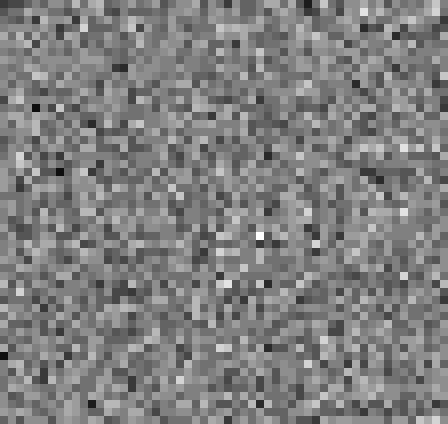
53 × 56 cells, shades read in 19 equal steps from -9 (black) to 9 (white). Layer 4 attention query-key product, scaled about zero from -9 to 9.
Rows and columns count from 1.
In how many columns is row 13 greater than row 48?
21
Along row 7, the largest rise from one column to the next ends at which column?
28
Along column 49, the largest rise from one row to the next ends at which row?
41
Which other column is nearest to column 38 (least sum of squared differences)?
1
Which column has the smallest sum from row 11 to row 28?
34
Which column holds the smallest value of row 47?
6
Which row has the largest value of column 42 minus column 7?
14
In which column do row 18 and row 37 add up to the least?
17
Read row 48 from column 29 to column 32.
-4 0 -1 1
